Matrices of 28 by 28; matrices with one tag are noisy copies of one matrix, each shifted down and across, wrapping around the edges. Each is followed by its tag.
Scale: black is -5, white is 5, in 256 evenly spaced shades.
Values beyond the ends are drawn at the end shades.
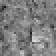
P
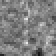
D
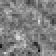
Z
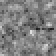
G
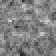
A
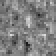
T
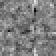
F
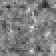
D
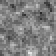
Z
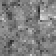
P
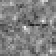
G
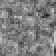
F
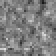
T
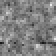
G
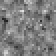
T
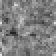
D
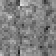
P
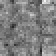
P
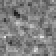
A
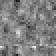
T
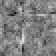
F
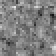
T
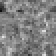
D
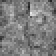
P
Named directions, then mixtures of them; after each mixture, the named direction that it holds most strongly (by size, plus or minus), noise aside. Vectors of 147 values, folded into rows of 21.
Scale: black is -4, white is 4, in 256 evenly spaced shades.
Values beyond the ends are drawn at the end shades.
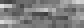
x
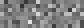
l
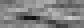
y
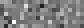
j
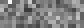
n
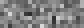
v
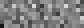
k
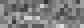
j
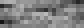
x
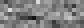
y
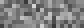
v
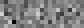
j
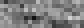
y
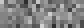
l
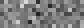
l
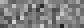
j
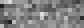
x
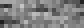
x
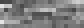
x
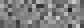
l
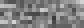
x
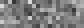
n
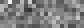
n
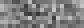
v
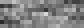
x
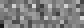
k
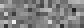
j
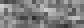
y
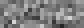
j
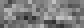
y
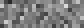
k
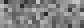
l
